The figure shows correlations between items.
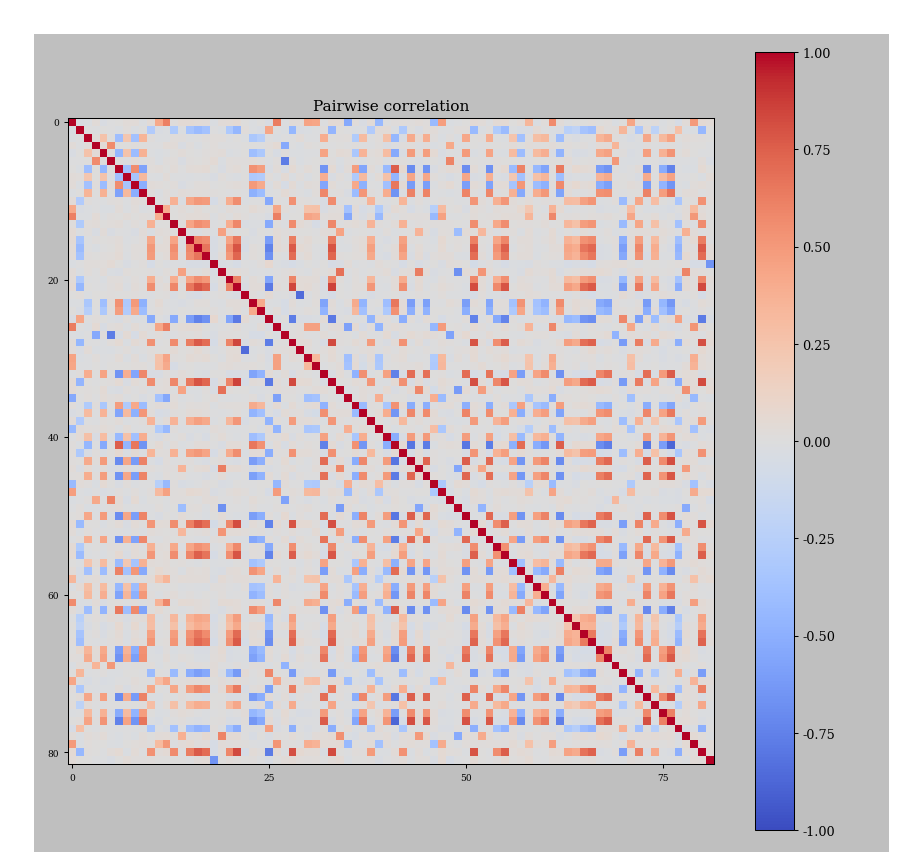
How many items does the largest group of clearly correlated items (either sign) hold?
27
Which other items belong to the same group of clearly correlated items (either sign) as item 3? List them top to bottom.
5, 27, 48, 69
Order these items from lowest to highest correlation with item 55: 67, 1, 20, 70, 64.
70, 1, 67, 64, 20
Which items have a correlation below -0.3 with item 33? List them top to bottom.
1, 25, 70, 77
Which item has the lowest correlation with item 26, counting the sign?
35
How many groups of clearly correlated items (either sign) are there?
7
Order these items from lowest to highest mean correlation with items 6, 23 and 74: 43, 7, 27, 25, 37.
43, 37, 7, 25, 27
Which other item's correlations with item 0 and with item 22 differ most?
29
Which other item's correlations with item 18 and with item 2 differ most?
81
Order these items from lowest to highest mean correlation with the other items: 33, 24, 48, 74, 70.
70, 24, 48, 74, 33
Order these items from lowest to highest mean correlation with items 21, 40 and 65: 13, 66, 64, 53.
53, 64, 13, 66
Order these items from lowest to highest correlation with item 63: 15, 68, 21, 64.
68, 64, 15, 21
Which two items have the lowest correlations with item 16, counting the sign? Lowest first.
25, 70
